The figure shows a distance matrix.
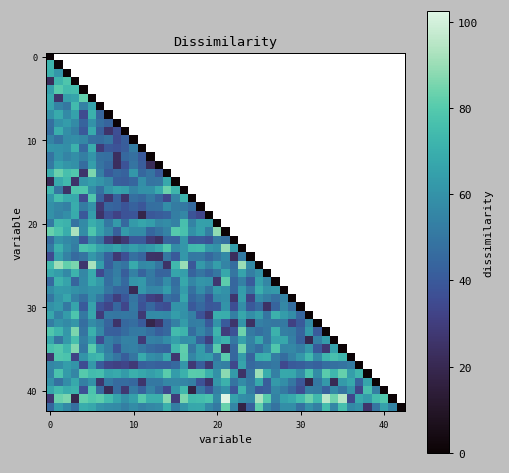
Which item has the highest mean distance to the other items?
41
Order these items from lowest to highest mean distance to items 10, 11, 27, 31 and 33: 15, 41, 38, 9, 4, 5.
9, 4, 15, 5, 38, 41
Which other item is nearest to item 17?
40
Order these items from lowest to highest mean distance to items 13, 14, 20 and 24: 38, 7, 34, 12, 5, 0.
12, 7, 0, 34, 38, 5
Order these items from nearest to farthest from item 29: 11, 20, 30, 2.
11, 30, 20, 2
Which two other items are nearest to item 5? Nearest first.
1, 10
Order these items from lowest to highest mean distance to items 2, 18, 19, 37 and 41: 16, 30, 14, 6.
6, 30, 16, 14
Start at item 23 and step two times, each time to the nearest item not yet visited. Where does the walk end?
38
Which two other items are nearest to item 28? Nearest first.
10, 37
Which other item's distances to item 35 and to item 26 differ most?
21
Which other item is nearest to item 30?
26
